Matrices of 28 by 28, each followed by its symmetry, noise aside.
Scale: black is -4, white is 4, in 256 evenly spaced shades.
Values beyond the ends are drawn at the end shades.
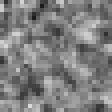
antisymmetric.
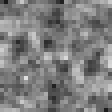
same after a half turn.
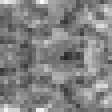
mirrored top to bottom.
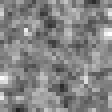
same after a half turn.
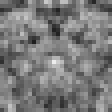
mirrored left to right.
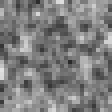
same after a half turn.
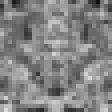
mirrored left to right.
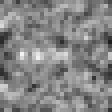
mirrored top to bottom.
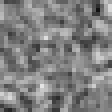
antisymmetric.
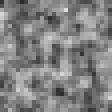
same after a half turn.
